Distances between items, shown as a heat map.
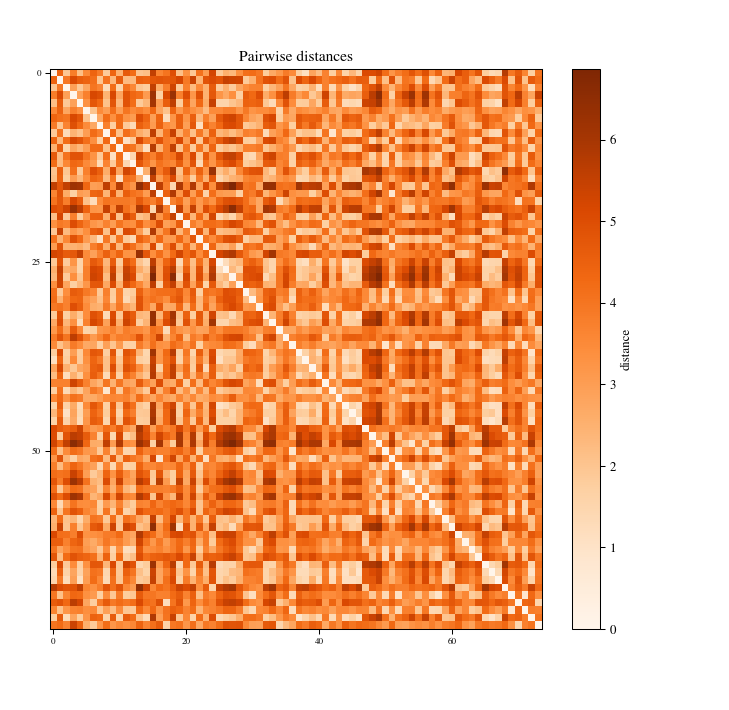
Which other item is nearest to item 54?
49
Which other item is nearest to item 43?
53
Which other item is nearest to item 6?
17
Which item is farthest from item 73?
3
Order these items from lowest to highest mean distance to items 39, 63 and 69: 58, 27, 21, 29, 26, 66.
58, 29, 66, 21, 26, 27
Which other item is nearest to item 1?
57
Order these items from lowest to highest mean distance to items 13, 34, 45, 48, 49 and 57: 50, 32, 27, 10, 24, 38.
50, 38, 10, 32, 27, 24
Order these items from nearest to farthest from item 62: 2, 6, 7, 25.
6, 7, 2, 25
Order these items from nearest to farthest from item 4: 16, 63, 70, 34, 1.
16, 34, 63, 1, 70
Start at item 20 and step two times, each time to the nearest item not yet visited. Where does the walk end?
31
